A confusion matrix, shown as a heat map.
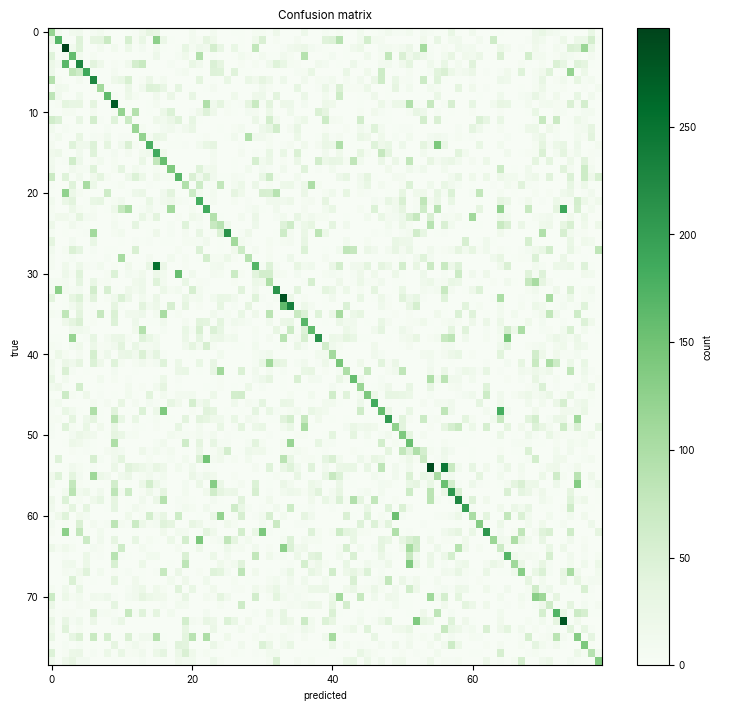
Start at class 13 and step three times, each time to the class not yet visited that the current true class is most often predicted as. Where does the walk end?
12
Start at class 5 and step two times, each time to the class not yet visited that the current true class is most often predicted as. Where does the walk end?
56
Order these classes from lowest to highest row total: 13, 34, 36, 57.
13, 36, 34, 57
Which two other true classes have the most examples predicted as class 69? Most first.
70, 31
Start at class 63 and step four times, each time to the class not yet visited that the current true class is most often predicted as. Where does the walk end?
73
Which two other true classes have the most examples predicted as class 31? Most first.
41, 35
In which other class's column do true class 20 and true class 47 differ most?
64
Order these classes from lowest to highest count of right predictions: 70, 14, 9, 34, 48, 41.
70, 41, 14, 48, 34, 9
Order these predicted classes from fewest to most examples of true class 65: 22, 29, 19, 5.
22, 5, 19, 29
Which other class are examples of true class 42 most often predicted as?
24
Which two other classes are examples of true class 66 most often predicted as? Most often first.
51, 19
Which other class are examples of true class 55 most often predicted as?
6
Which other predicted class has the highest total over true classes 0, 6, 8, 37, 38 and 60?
65
